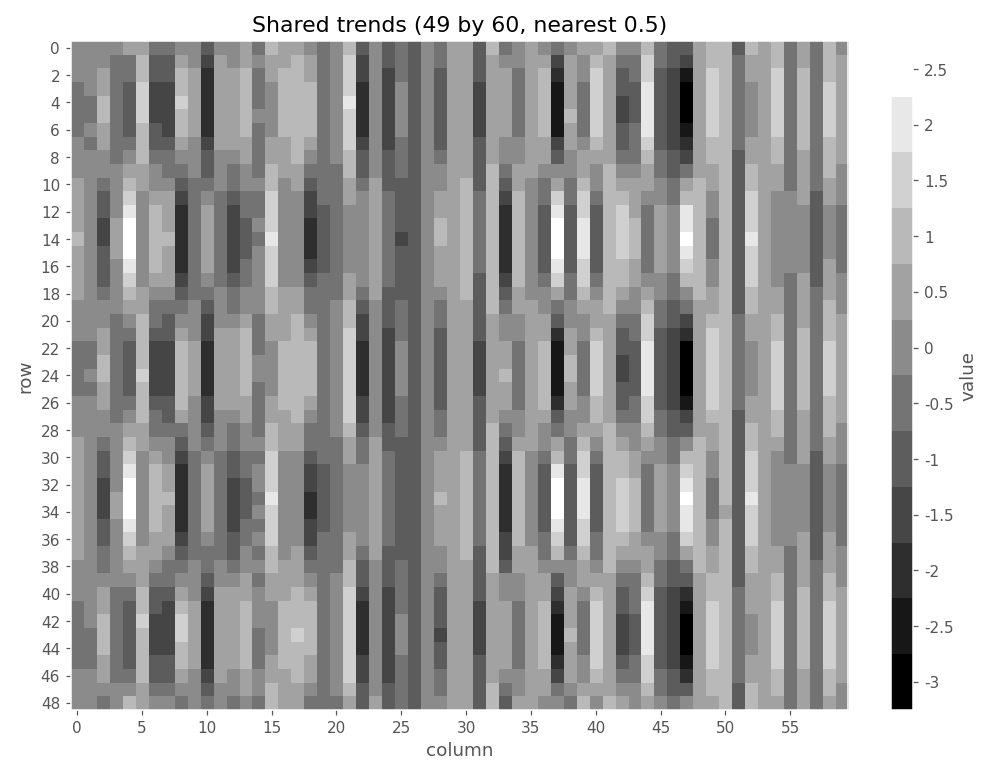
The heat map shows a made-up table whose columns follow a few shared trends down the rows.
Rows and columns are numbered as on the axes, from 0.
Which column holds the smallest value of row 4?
47
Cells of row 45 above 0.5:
14
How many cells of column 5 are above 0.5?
23
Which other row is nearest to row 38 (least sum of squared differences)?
9
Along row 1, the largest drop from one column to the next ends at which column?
22
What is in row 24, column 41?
0.5
